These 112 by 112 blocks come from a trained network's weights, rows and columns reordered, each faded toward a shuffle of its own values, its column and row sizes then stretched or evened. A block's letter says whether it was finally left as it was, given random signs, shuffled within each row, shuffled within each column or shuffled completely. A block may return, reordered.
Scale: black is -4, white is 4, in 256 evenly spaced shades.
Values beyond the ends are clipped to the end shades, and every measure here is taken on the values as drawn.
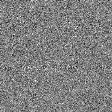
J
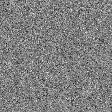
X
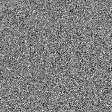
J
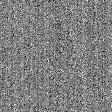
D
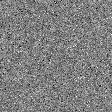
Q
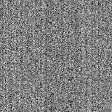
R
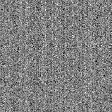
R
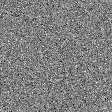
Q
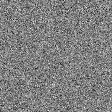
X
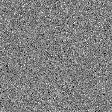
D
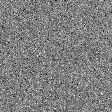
Q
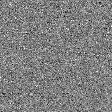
X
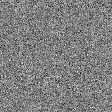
X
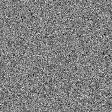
X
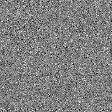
J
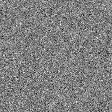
X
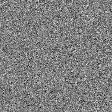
D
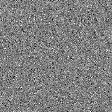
R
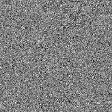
R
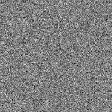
R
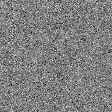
D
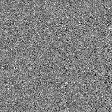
R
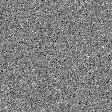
Q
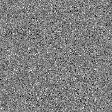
J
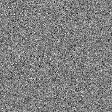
J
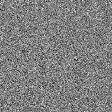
R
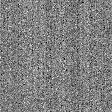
D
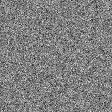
Q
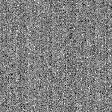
D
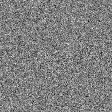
X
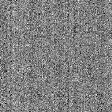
R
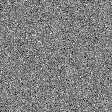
Q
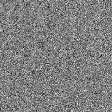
R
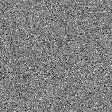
X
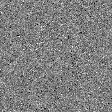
D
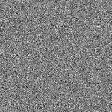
R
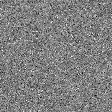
Q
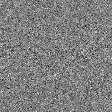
J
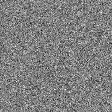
X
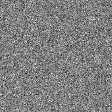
J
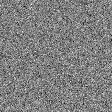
Q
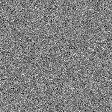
X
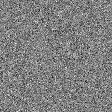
Q
